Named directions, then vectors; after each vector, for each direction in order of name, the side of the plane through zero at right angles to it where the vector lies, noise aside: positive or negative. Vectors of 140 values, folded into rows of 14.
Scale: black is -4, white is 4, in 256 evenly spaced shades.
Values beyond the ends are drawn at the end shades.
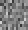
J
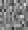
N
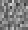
negative, negative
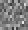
positive, positive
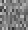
negative, positive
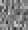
negative, positive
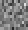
positive, positive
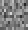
negative, negative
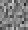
negative, negative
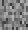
positive, positive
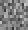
positive, positive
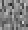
positive, positive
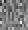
positive, negative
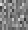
negative, positive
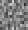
negative, negative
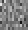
negative, positive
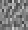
negative, negative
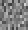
positive, positive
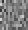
negative, positive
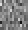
negative, positive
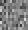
positive, negative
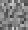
negative, negative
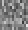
negative, negative
